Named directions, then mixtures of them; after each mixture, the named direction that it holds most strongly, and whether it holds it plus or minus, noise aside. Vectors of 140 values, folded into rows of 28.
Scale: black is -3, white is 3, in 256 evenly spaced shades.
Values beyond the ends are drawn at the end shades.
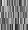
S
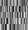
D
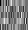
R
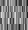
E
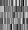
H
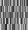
D, plus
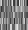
H, minus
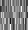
E, plus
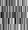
E, minus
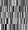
D, plus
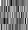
R, minus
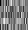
R, plus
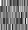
R, minus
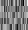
H, plus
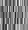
E, minus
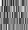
R, minus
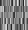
H, plus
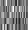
D, minus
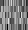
E, plus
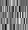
D, plus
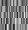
D, plus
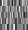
D, minus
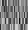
S, minus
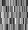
E, plus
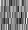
R, minus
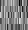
E, plus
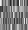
H, minus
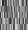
S, minus
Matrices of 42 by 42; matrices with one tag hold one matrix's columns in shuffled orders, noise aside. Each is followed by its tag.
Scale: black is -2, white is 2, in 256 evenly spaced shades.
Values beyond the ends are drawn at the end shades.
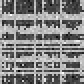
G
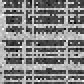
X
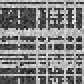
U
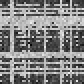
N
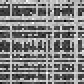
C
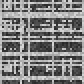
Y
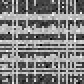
G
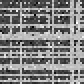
X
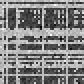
U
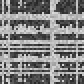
G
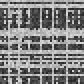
U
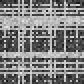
N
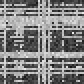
N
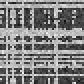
U
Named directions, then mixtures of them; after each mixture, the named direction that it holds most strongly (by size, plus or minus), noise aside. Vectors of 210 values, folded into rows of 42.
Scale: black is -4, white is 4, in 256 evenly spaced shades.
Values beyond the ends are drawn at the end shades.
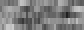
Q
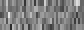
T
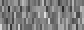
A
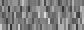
A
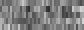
Q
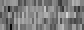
Q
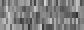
T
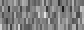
A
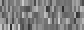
A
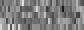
A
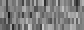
T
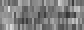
Q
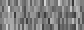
A
